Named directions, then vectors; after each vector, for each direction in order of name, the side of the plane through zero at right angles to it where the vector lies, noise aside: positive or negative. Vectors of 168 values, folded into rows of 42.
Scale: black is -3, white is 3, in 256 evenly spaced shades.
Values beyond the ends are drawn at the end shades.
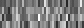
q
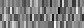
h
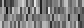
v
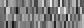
negative, negative, negative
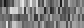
positive, positive, positive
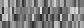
positive, negative, negative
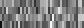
negative, positive, negative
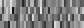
positive, negative, negative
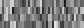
positive, negative, negative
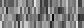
positive, negative, positive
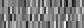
positive, positive, negative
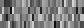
negative, positive, positive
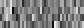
positive, negative, negative
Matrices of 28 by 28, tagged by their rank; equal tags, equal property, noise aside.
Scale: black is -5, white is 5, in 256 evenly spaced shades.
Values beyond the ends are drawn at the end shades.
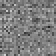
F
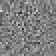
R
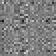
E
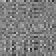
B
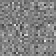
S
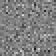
R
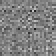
E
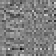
B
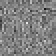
R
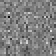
S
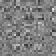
B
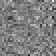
B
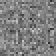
S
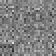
S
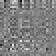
B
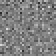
R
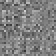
S
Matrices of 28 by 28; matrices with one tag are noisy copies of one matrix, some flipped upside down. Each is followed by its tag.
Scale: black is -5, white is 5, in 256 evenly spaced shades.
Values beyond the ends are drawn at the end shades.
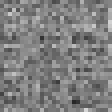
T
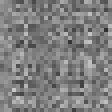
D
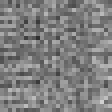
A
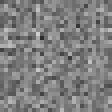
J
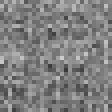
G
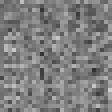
T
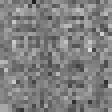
D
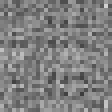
G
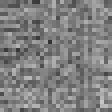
A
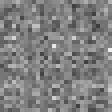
T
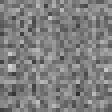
J
